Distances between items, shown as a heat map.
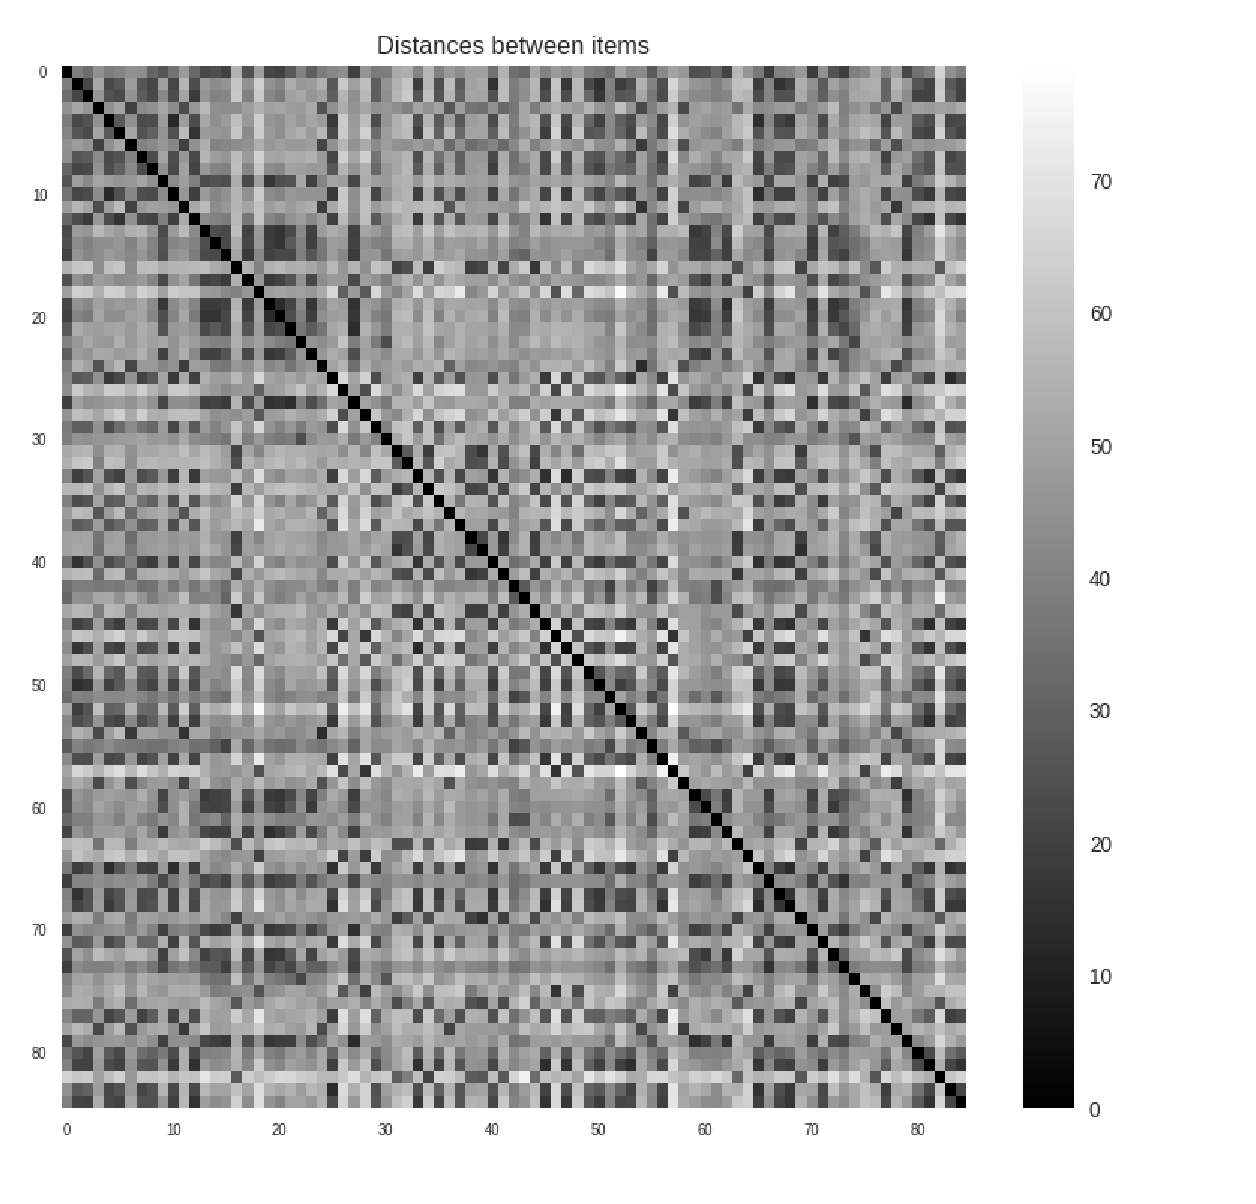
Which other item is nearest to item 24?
54
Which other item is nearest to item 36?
78
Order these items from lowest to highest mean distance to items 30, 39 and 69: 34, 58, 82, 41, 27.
41, 34, 82, 58, 27
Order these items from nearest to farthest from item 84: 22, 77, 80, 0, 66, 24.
77, 80, 0, 66, 22, 24
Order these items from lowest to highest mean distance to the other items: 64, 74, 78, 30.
30, 74, 78, 64
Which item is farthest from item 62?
82
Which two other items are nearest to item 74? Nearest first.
22, 30
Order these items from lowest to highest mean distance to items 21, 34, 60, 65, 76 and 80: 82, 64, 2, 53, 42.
53, 2, 42, 82, 64
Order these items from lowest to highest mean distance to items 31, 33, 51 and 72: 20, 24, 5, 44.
20, 5, 44, 24
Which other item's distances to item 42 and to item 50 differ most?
52
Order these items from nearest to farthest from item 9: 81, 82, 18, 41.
81, 18, 41, 82
